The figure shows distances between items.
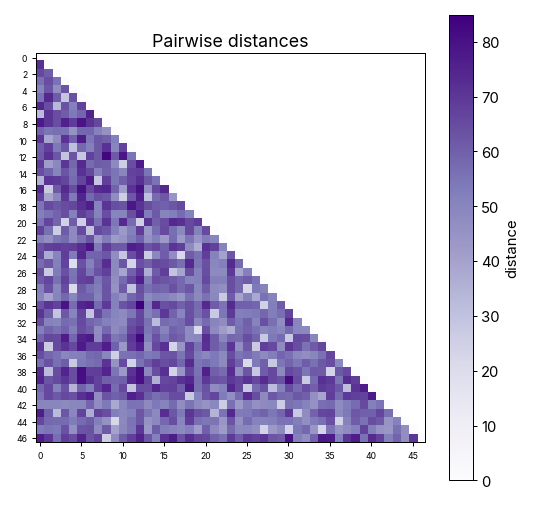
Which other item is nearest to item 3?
20
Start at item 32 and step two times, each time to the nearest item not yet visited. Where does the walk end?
14
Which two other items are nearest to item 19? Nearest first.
33, 23
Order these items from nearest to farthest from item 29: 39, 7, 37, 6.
7, 37, 6, 39
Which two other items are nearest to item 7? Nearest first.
15, 0
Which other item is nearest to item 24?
17
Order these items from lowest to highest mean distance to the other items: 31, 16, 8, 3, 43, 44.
44, 31, 43, 16, 3, 8
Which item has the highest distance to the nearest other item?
23
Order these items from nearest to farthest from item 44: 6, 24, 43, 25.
24, 43, 25, 6
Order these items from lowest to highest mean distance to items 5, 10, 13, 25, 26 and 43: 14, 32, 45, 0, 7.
45, 32, 14, 7, 0
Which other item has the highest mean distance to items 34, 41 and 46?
12
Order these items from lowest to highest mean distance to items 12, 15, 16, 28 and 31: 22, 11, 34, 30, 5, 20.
22, 11, 20, 5, 34, 30
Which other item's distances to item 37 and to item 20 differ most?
25
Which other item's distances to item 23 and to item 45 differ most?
30
